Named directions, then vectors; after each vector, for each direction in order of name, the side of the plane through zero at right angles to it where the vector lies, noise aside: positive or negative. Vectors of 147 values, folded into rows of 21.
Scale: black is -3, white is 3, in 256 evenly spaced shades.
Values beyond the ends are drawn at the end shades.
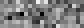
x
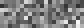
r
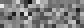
negative, positive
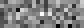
negative, negative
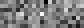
negative, negative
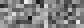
positive, negative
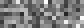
positive, positive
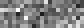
positive, positive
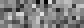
negative, negative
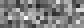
positive, negative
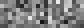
negative, negative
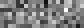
negative, negative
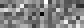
positive, positive
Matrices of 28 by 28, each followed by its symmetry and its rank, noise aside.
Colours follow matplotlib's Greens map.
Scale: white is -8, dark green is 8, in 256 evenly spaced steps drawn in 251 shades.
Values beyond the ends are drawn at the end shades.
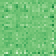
antisymmetric, rank two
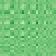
symmetric, rank one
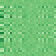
no symmetry, rank one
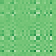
symmetric, rank one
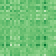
symmetric, rank one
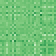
symmetric, rank two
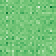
no symmetry, rank three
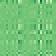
no symmetry, rank one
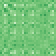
symmetric, rank two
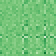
no symmetry, rank one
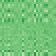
no symmetry, rank one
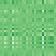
no symmetry, rank one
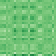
no symmetry, rank one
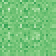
no symmetry, rank three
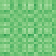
symmetric, rank one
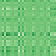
no symmetry, rank one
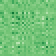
symmetric, rank two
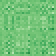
symmetric, rank two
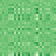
no symmetry, rank one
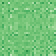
no symmetry, rank three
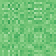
no symmetry, rank two
